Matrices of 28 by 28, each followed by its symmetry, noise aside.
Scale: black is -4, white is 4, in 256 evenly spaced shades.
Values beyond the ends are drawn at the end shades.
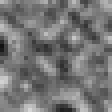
symmetric across the other diagonal.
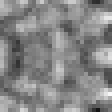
mirrored top to bottom.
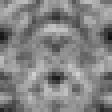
mirrored left to right.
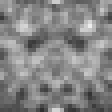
mirrored left to right.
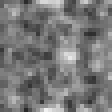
mirrored top to bottom.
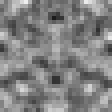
mirrored left to right.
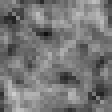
same after a half turn.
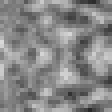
mirrored top to bottom.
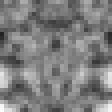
mirrored left to right.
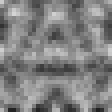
mirrored left to right.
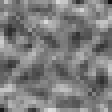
same after a half turn.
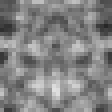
mirrored left to right.
